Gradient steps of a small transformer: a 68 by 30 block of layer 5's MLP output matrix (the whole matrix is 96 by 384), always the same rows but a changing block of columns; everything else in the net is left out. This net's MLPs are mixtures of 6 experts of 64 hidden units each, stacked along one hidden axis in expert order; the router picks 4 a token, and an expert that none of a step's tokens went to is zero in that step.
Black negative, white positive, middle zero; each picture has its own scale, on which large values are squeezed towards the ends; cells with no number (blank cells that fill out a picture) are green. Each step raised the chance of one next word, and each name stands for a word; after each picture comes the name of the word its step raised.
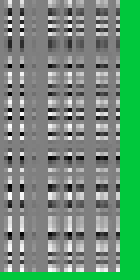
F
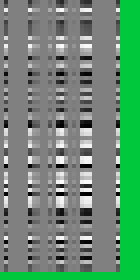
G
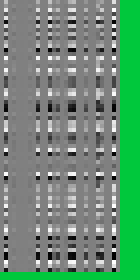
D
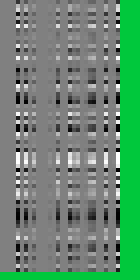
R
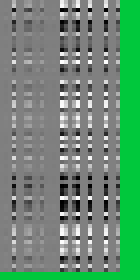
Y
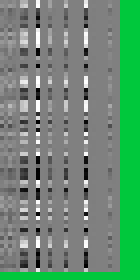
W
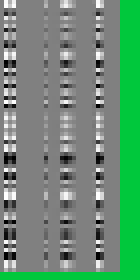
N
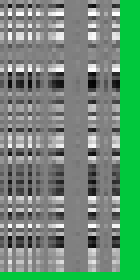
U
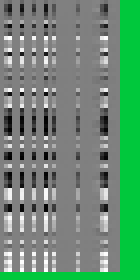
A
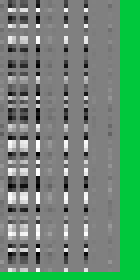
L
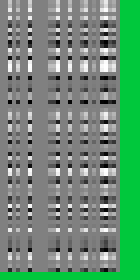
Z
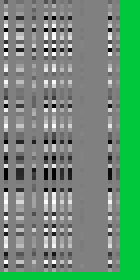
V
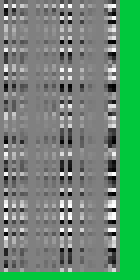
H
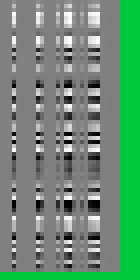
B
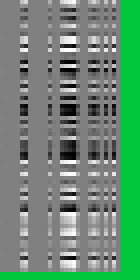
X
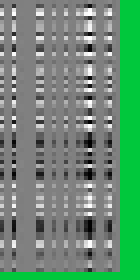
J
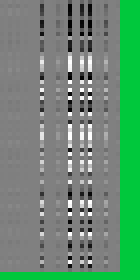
G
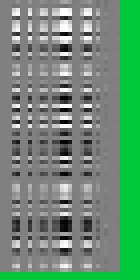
J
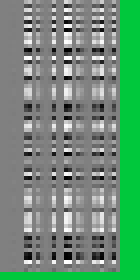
D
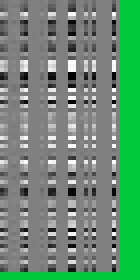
G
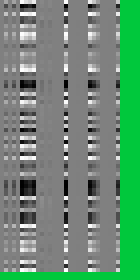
U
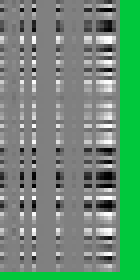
Y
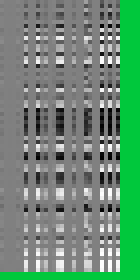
A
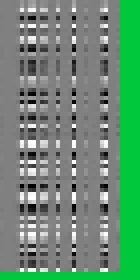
L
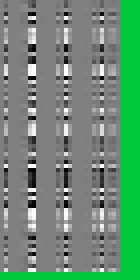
H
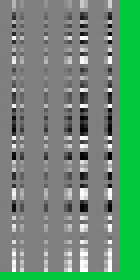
A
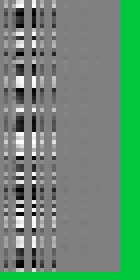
W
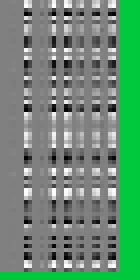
N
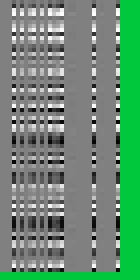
J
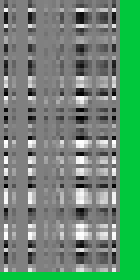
L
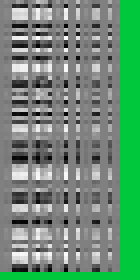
Z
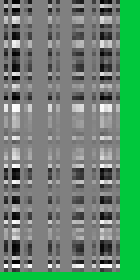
V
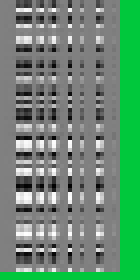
L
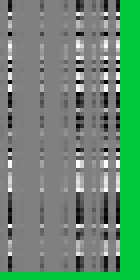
J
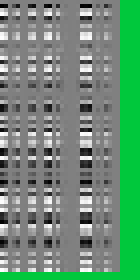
U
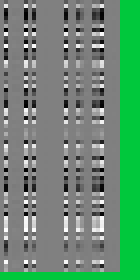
V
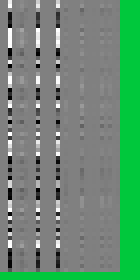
W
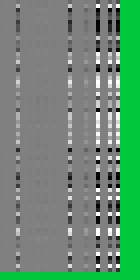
Y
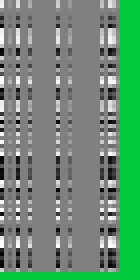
W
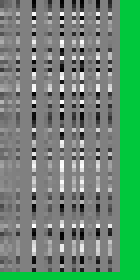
J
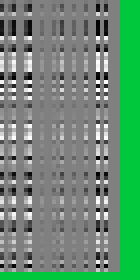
G
